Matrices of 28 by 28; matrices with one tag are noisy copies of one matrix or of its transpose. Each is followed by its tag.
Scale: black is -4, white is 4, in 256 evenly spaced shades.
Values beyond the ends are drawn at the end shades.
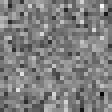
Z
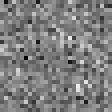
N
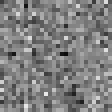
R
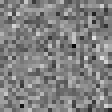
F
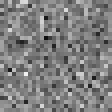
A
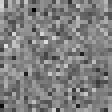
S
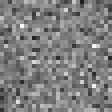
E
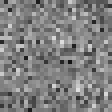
N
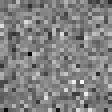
E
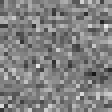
R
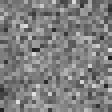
E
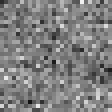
R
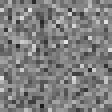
A
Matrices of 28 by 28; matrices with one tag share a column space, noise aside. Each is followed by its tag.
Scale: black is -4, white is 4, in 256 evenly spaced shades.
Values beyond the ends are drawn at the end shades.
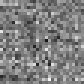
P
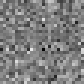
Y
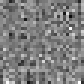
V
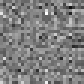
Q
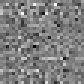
Q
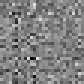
Q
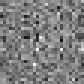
P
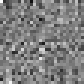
Y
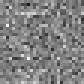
Q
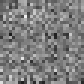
V
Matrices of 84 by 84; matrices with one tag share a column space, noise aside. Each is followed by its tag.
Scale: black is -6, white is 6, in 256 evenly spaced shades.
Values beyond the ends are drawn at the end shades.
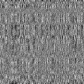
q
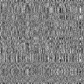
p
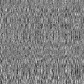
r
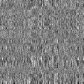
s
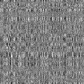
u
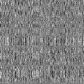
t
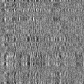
u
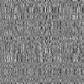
p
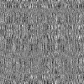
q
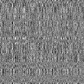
p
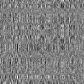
q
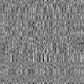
p
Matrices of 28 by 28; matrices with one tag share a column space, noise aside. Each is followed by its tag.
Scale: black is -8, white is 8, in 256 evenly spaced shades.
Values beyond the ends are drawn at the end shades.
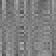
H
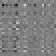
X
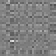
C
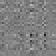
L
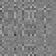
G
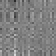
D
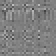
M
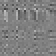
M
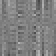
H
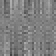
H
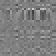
M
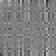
D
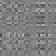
L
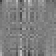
D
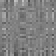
D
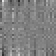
D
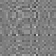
G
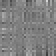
D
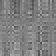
H
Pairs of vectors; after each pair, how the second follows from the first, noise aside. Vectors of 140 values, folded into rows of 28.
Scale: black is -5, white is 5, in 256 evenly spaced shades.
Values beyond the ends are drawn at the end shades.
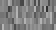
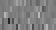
reversed, partly zeroed.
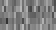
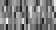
negated, scaled up.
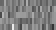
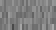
negated, shrunk.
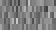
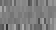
wrapped around, negated, partly zeroed.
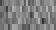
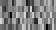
wrapped around, scaled up.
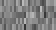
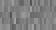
reversed, shrunk.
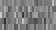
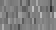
reversed, partly zeroed.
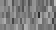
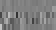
reversed, partly zeroed.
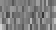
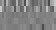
reversed, partly zeroed.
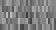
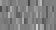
wrapped around, negated, partly zeroed.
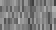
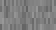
reversed, shrunk.
